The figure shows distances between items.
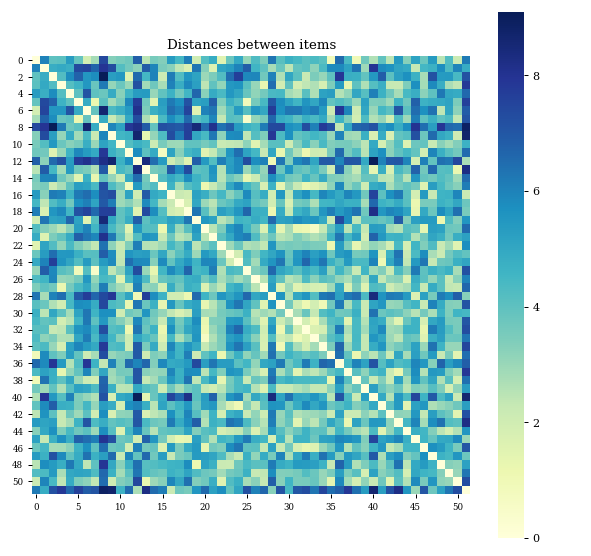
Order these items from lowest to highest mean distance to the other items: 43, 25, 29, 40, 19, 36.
29, 25, 43, 19, 40, 36
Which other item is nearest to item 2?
11
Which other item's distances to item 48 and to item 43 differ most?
19
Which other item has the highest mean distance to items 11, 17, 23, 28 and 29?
8
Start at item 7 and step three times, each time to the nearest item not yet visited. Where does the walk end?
14
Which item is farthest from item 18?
40
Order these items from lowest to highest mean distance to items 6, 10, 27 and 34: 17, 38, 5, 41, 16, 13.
38, 13, 41, 17, 5, 16
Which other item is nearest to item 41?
24
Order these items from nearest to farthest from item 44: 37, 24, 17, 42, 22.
22, 24, 42, 37, 17
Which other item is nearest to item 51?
16
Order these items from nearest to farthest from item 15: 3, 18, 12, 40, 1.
3, 1, 18, 40, 12
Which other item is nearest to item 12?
28
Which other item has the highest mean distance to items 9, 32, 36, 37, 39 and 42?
51
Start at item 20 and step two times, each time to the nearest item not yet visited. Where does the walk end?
31
